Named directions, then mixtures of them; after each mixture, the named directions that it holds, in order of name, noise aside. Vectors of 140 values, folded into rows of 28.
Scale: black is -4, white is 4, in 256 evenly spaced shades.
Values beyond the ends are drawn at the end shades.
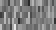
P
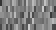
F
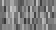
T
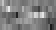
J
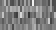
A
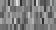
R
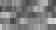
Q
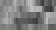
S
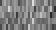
A, F, J.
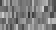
A, F, Q.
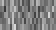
P, T.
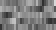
Q.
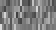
A, P, Q.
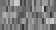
F, Q, R.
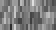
F, P, S.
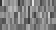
A, F, T.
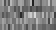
A, J.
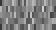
F.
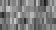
Q, R, T.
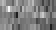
A, J, S.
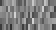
F.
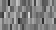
P, R.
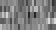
A, Q, T.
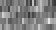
A, Q.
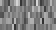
R.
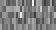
A, P, R.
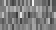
A.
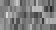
Q, R, S.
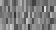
F.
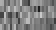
J, P.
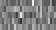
A, P.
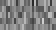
A, R.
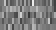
A.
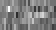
F, J, P.
